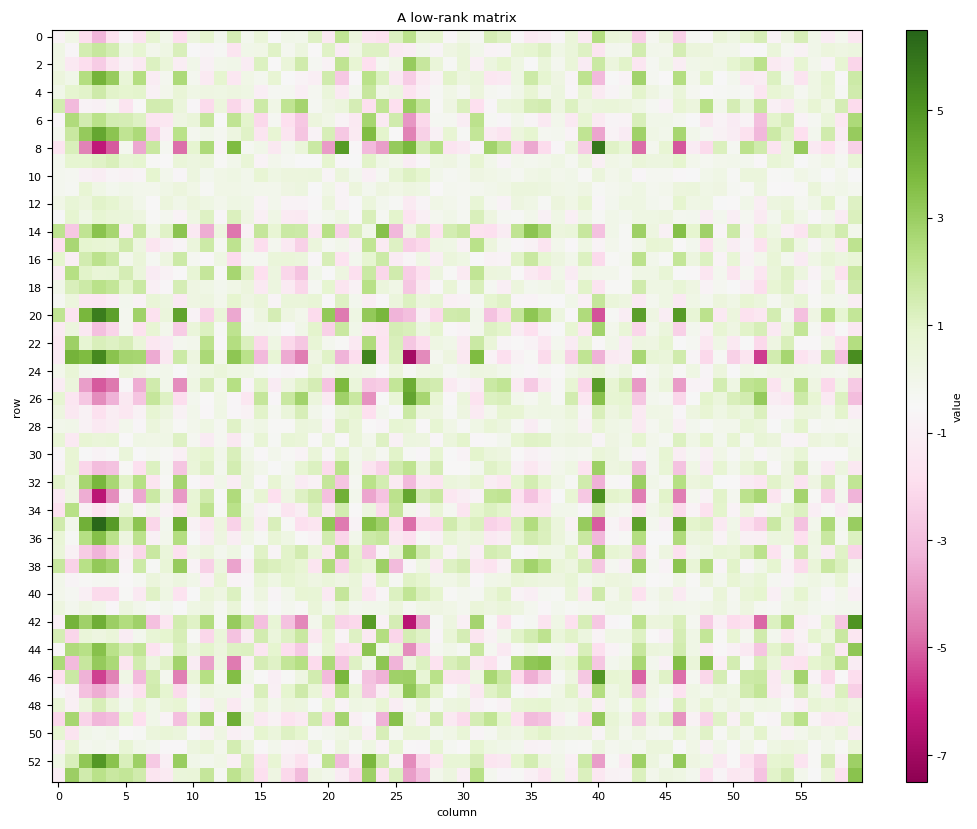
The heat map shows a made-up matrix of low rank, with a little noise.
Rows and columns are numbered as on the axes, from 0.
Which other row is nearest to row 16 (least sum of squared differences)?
1
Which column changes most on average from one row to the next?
3
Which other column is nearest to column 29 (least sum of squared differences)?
16
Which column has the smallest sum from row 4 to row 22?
26
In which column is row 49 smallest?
46
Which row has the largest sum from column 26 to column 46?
45
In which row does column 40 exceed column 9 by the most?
8
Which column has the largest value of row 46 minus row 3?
40
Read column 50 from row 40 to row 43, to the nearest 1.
0 0 -2 1
